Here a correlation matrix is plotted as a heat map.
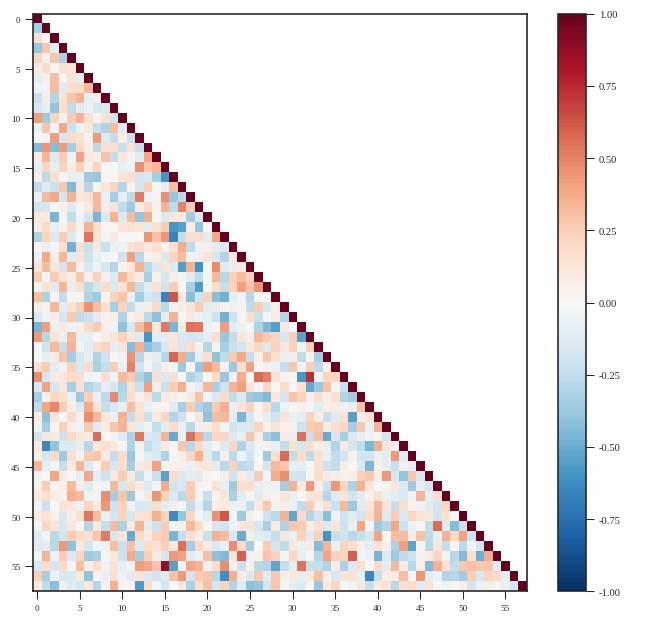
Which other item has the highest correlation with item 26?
36
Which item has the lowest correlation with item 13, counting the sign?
32
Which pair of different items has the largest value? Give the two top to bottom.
15, 55
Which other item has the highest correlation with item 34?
16
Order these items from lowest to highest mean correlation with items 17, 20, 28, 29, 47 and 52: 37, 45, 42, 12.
12, 42, 37, 45
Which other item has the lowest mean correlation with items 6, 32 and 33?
37
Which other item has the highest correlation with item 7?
42
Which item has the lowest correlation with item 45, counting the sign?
39
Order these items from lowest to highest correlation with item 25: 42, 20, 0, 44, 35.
44, 20, 0, 42, 35
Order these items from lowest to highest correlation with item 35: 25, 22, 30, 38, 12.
12, 22, 38, 30, 25
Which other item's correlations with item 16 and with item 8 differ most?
52
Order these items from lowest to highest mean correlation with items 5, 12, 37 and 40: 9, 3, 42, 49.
9, 49, 3, 42
